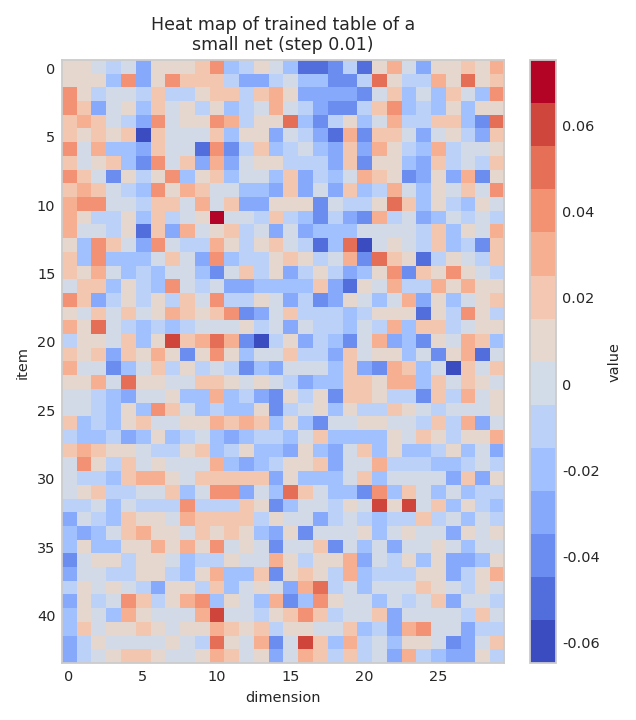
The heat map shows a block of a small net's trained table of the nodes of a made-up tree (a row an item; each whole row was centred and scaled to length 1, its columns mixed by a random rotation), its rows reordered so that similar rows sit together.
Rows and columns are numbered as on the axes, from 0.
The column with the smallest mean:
18
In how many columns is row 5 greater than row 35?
12
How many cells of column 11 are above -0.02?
30
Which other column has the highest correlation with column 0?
22
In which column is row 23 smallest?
16
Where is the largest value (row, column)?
11, 10
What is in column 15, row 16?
-0.02
